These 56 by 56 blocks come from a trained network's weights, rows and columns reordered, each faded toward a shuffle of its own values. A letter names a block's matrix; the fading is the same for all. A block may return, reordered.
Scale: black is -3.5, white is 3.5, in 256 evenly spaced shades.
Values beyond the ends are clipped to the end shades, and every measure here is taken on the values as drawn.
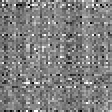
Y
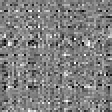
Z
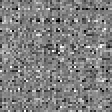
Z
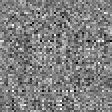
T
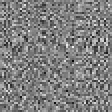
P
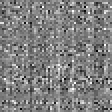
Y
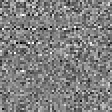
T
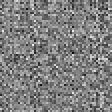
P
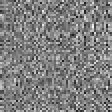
P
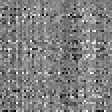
Y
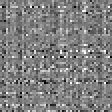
Y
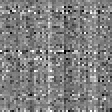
Y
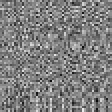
P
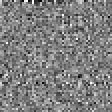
T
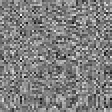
P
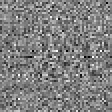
T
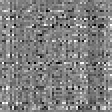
Y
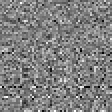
T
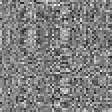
P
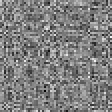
P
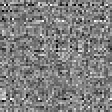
T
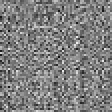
P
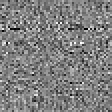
T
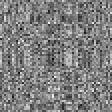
P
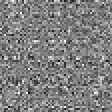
T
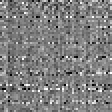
Z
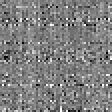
Z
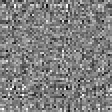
T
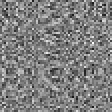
P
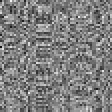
P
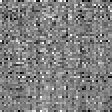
Z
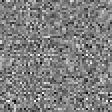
T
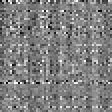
Y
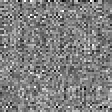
T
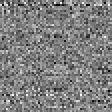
T
